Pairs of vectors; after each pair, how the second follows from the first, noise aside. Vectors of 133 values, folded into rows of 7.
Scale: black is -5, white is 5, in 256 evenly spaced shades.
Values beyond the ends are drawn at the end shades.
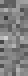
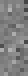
wrapped around, partly zeroed.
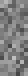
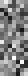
scaled up.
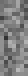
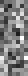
reversed, negated, scaled up.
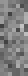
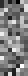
wrapped around, negated, scaled up.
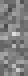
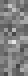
reversed.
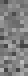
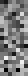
scaled up.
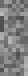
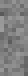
negated, shrunk.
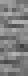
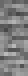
reversed.
